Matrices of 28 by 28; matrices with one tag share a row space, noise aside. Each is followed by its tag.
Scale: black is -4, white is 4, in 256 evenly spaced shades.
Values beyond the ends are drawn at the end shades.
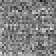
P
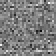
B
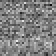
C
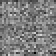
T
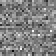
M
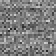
B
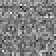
P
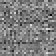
B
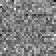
M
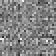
P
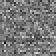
B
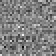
P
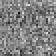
P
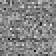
C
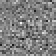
C
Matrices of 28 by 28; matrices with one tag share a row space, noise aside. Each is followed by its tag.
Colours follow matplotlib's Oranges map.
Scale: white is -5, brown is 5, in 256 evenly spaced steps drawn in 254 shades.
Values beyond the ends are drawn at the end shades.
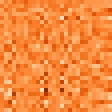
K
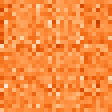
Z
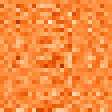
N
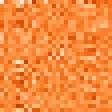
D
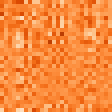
D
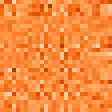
K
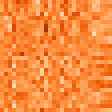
K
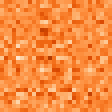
N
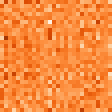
Z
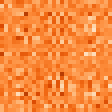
D
